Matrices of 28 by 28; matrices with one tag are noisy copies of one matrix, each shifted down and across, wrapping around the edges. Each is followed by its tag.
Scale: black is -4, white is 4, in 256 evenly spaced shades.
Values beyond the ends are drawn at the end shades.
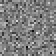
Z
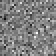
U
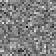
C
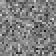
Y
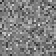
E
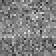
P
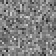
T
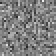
T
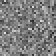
Y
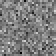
Y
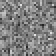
T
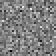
Z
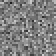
Z
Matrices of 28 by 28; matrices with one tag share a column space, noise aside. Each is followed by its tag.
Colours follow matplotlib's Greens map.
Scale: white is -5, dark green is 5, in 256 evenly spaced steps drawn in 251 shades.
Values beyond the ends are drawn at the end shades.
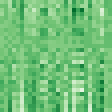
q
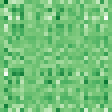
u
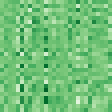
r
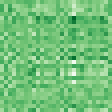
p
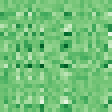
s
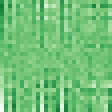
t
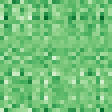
u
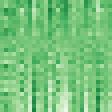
q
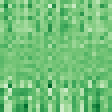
t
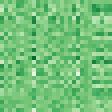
p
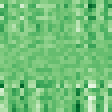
t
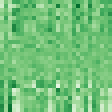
t
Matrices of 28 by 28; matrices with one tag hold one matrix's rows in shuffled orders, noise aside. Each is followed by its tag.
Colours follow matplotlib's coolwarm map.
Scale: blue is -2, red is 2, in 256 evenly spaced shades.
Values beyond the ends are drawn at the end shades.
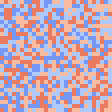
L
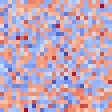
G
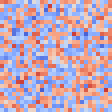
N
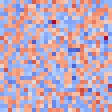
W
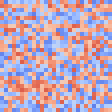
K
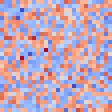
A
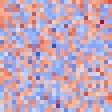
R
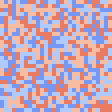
G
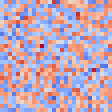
G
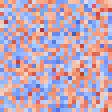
L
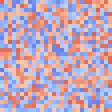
G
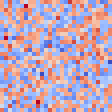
W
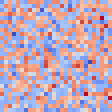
G
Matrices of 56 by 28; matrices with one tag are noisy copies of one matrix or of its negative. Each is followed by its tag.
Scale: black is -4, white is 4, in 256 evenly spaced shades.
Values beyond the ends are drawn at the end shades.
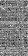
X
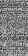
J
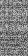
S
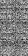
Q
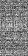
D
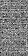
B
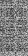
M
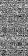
J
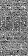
D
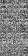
Q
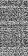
X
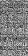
J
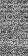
Q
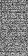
B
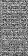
B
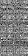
Q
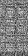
M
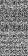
S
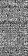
X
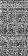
J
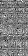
J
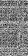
X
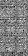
M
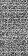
B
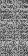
Q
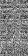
Q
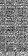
M
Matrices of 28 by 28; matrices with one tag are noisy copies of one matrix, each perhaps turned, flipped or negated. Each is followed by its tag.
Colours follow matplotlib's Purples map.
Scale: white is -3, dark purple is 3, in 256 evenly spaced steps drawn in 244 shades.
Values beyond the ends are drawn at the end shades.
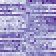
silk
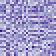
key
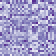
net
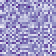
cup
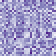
net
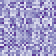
net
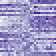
silk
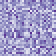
net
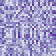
key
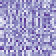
key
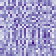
key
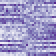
silk
